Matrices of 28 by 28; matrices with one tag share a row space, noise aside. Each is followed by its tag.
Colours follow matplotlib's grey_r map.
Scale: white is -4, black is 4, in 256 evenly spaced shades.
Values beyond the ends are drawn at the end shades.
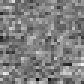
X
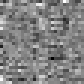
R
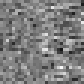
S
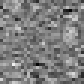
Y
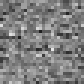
X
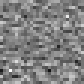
Y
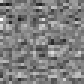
R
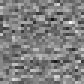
Y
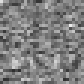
Y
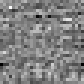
X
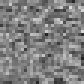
S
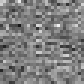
X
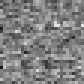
Y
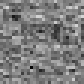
Y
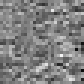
S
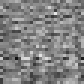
Y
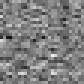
R
